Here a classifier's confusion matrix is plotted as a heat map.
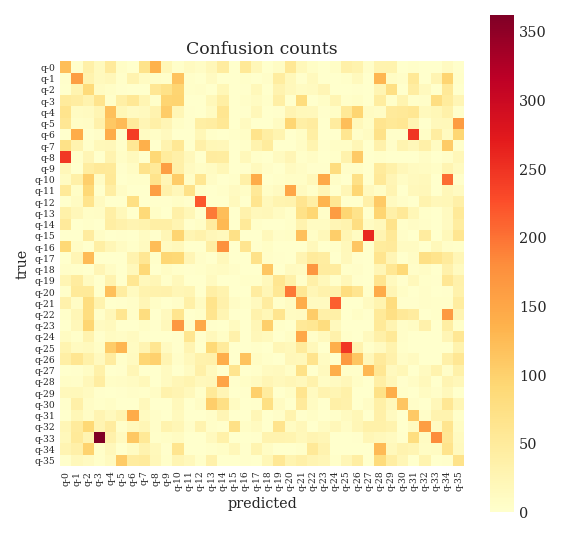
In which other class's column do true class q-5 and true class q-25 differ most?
q-35
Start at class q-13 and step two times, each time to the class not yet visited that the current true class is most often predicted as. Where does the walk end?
q-21
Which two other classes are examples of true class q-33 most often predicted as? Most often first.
q-3, q-6
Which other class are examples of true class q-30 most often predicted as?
q-13
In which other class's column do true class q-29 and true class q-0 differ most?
q-8
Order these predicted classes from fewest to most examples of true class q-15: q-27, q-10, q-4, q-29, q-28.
q-4, q-28, q-29, q-10, q-27
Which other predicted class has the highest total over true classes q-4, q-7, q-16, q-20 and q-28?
q-14
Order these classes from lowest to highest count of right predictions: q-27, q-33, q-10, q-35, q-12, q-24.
q-24, q-35, q-10, q-27, q-33, q-12
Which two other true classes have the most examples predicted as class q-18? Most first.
q-23, q-30
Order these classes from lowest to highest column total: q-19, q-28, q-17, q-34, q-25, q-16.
q-16, q-19, q-17, q-25, q-34, q-28
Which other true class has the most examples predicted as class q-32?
q-17
